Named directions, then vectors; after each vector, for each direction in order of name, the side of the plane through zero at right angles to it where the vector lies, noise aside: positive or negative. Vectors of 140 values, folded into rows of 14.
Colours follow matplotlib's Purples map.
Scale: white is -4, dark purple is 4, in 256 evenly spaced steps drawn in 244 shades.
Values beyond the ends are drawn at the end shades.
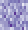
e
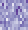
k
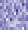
negative, positive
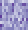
negative, negative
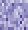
negative, negative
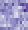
negative, negative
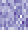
positive, positive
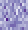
positive, negative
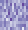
negative, positive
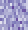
positive, negative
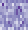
positive, positive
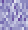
negative, positive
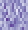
positive, negative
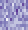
negative, positive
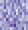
positive, negative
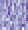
negative, positive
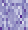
negative, negative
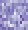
negative, negative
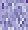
positive, positive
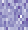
positive, positive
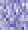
positive, negative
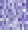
negative, positive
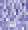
negative, positive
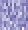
negative, positive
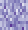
positive, negative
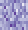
positive, negative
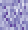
positive, negative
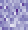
negative, positive
